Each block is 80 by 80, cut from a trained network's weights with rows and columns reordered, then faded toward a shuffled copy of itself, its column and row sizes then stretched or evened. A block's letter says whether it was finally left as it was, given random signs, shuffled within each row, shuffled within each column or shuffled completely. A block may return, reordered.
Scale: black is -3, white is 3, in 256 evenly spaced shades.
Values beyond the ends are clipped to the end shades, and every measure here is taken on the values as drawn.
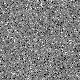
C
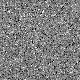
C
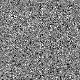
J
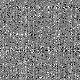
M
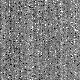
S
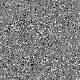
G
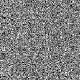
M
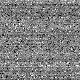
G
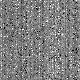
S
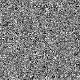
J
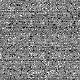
M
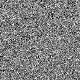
G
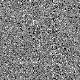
S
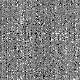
M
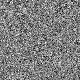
C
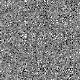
J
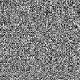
M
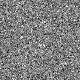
G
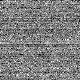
G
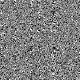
S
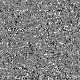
G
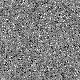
C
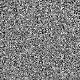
J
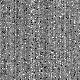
S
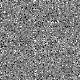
J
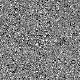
J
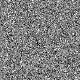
S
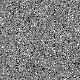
S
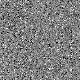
S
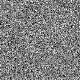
J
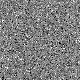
C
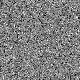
C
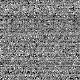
M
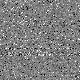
G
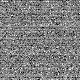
G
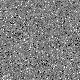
C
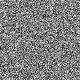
J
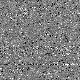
G
